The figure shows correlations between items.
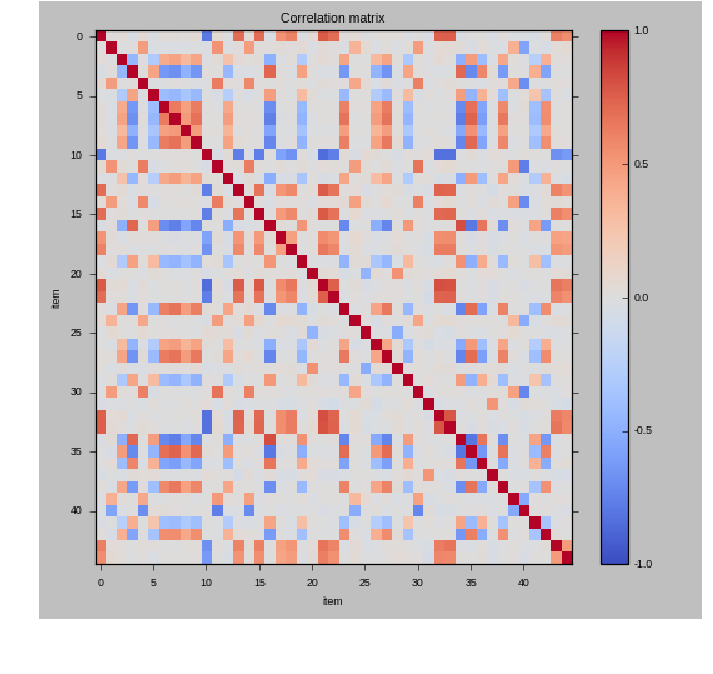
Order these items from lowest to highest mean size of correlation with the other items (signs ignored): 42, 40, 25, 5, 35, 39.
25, 39, 40, 5, 42, 35
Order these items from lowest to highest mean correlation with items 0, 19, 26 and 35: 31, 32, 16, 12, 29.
16, 29, 31, 12, 32
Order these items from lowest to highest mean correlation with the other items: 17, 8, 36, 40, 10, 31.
10, 40, 36, 31, 8, 17
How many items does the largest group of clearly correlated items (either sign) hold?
20
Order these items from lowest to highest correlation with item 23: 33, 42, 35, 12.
33, 12, 42, 35
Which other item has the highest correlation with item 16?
34
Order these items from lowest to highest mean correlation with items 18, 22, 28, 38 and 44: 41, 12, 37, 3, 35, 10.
10, 3, 41, 37, 12, 35
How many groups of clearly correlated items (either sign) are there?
5
